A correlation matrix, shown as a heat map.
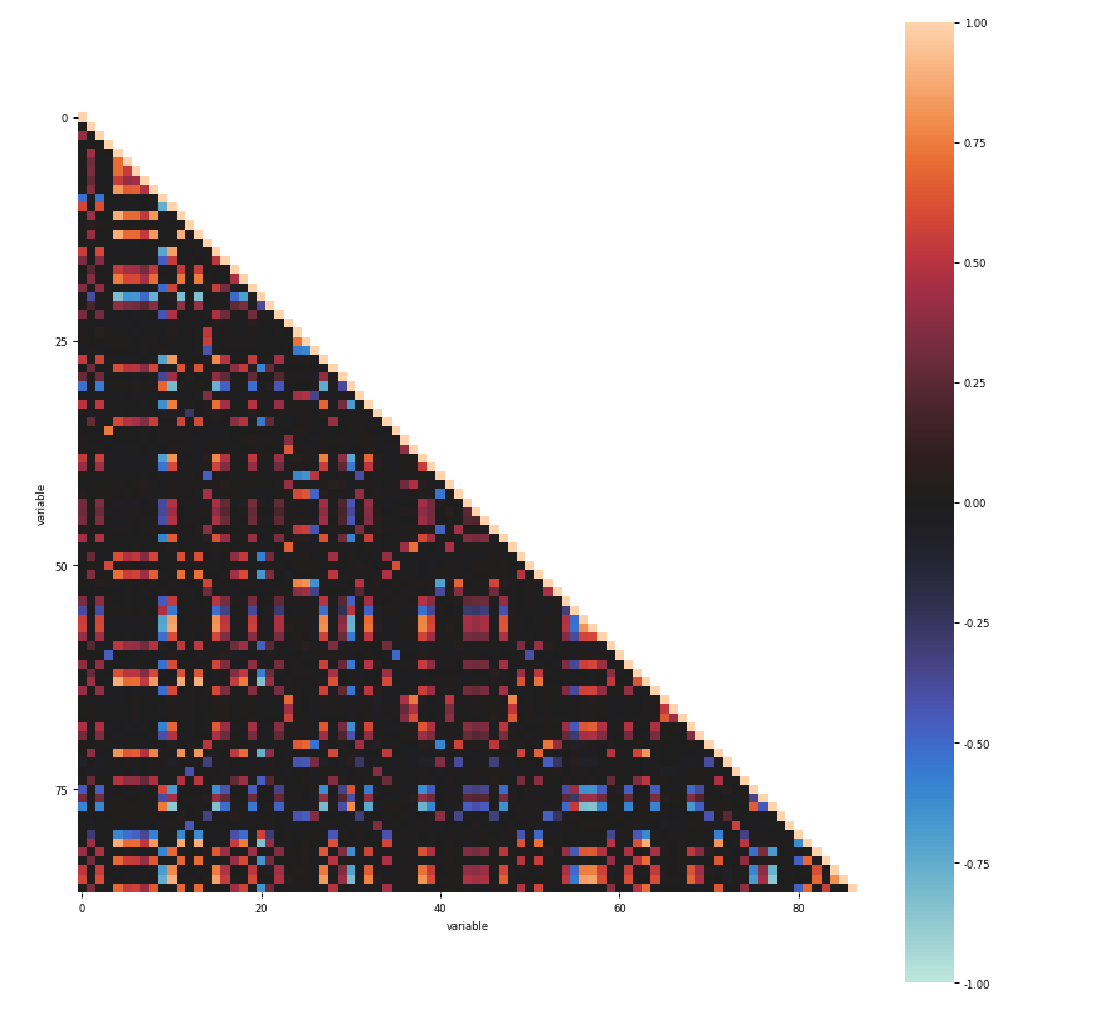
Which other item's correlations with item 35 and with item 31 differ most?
3
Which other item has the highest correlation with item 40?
26
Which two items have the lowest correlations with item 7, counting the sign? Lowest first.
20, 80
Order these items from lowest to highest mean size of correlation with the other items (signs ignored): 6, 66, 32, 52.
66, 52, 6, 32
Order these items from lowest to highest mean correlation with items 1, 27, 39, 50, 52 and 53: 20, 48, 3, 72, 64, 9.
9, 72, 20, 48, 3, 64
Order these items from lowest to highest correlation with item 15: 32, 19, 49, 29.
49, 29, 19, 32
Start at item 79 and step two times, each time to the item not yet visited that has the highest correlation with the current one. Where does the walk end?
33
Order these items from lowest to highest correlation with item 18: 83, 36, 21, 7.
36, 21, 7, 83
